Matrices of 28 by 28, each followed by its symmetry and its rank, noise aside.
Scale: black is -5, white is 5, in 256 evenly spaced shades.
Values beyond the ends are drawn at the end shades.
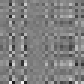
no symmetry, rank one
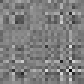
symmetric, rank two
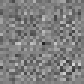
symmetric, rank three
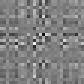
antisymmetric, rank two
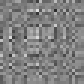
symmetric, rank two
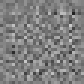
no symmetry, rank three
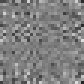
no symmetry, rank three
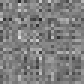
no symmetry, rank three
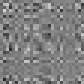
no symmetry, rank two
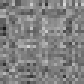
no symmetry, rank three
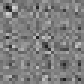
symmetric, rank three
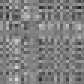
no symmetry, rank two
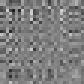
no symmetry, rank three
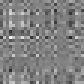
no symmetry, rank two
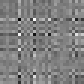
symmetric, rank one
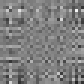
no symmetry, rank three
